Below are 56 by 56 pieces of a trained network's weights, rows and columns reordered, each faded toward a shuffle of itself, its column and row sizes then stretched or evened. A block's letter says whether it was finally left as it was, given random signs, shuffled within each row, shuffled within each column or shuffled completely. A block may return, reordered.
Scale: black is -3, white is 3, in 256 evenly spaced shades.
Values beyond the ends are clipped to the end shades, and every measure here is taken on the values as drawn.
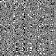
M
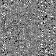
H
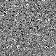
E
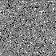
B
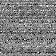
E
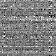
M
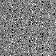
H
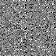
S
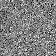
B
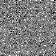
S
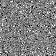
E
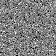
B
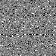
E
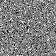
B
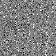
H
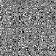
M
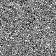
B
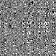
M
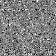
E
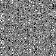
H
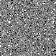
H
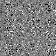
S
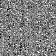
H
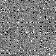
S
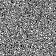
B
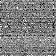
M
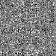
M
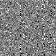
H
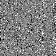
H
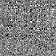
M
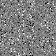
H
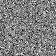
B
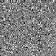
M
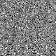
E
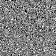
E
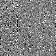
H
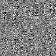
M
